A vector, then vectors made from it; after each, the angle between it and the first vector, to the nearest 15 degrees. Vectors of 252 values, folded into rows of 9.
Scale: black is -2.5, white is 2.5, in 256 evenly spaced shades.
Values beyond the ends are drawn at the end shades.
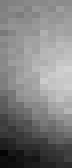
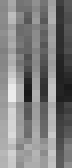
120 degrees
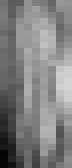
45 degrees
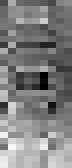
135 degrees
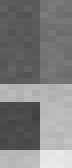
105 degrees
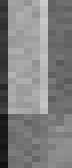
75 degrees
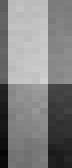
60 degrees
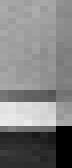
60 degrees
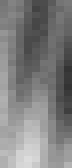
150 degrees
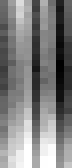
135 degrees
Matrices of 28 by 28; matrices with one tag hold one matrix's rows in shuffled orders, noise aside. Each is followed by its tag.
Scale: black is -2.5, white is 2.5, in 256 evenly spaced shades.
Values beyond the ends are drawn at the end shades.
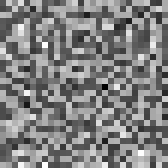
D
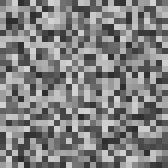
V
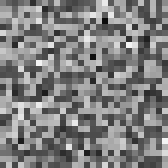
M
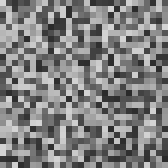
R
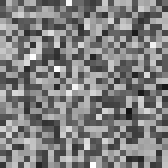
R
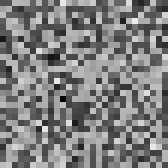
D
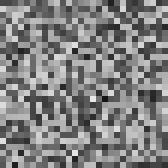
V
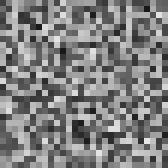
D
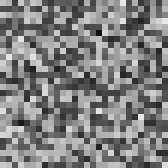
M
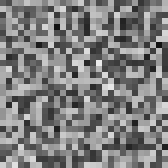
R
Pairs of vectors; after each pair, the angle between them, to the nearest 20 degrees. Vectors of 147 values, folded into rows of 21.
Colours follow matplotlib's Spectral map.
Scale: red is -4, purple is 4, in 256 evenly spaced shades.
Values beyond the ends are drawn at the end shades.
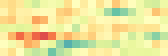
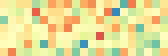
80 degrees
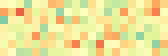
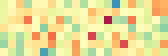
60 degrees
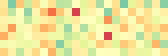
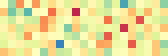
40 degrees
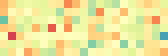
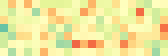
120 degrees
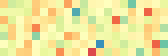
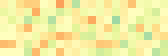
100 degrees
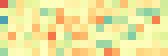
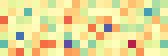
80 degrees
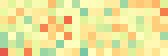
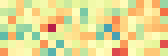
60 degrees
